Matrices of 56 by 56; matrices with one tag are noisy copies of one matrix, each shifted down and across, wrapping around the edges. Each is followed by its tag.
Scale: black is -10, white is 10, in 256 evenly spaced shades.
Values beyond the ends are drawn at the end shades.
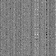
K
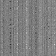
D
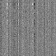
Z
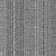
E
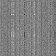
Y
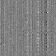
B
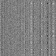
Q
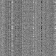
E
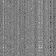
K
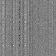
Q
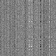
K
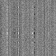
Z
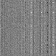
Q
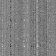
E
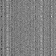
Q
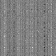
D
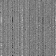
Y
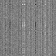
Y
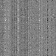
E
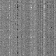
E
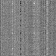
E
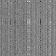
Y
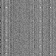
Q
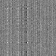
B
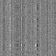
Z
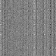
Q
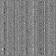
Z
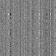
Z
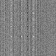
Q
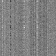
E
